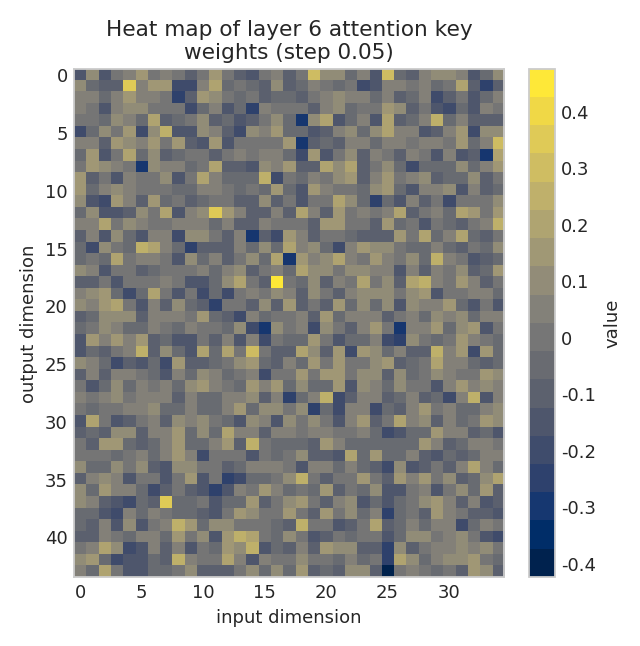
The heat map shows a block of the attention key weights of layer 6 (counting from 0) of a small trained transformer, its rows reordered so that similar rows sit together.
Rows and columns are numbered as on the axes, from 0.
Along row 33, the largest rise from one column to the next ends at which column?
22
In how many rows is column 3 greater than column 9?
22
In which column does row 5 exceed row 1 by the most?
33
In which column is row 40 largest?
13
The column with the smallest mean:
9
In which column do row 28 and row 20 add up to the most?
3
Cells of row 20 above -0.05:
20
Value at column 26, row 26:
0.1
